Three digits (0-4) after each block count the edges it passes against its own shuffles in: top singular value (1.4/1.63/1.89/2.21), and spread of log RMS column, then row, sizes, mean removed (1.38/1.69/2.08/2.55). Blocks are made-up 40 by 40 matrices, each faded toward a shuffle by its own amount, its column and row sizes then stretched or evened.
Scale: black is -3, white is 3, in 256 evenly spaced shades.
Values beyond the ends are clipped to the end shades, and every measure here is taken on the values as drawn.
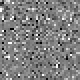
2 0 2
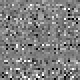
0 2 4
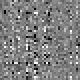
2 4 2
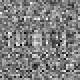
3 0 2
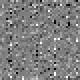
1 3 1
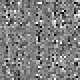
0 4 1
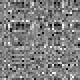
3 1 2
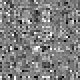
3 1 3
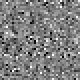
1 0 2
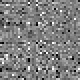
2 2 2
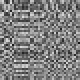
4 2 2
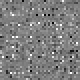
1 2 3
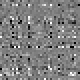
3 3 4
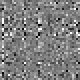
3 3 3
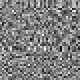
3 0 1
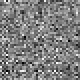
2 2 1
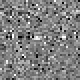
2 0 1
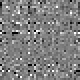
3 3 3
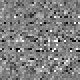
2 0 4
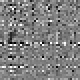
3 3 4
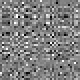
4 1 2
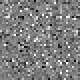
1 1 1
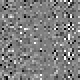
3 4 1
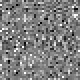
2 0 0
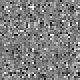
1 0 2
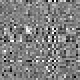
4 3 3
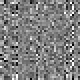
4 4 1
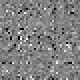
1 1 2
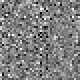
0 2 1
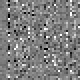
0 4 0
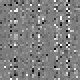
3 4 1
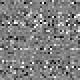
0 1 4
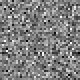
1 0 1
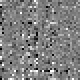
1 3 2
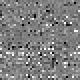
1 1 4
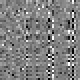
4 4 0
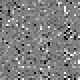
1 3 0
